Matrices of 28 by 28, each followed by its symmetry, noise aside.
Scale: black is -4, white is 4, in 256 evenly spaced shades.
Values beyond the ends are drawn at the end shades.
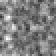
mirrored top to bottom.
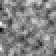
no symmetry.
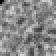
symmetric.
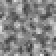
same after a half turn.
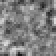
antisymmetric.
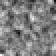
antisymmetric.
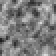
no symmetry.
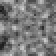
mirrored top to bottom.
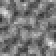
same after a half turn.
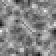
same after a half turn.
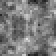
mirrored top to bottom.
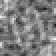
same after a half turn.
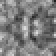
mirrored top to bottom.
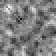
symmetric.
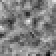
no symmetry.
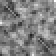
symmetric across the other diagonal.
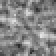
same after a half turn.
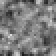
same after a half turn.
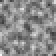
same after a half turn.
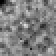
symmetric.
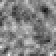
symmetric across the other diagonal.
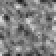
antisymmetric.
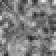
no symmetry.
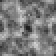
same after a half turn.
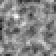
symmetric.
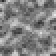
same after a half turn.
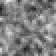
antisymmetric.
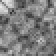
symmetric.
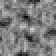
same after a half turn.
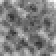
symmetric across the other diagonal.
